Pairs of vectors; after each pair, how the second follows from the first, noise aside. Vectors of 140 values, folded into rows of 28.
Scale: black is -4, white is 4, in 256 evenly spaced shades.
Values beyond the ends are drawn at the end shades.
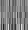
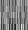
copied.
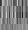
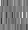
negated, partly zeroed.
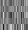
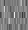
wrapped around, negated, partly zeroed.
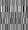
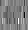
wrapped around, negated, partly zeroed.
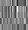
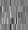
reversed, partly zeroed.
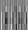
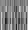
copied.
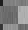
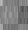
negated, shrunk.
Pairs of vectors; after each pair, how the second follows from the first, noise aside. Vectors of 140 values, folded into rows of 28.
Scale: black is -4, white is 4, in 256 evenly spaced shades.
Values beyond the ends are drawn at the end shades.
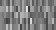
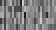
wrapped around, negated.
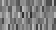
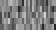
shuffled.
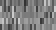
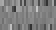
reversed, partly zeroed.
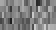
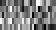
negated, scaled up.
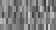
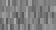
reversed, shrunk.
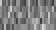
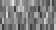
reversed.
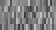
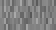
reversed, shrunk.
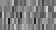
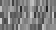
reversed.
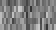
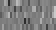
reversed, partly zeroed.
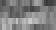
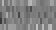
wrapped around, partly zeroed.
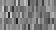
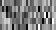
reversed, scaled up.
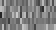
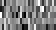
negated, scaled up.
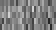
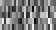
negated, scaled up.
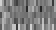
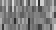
reversed.
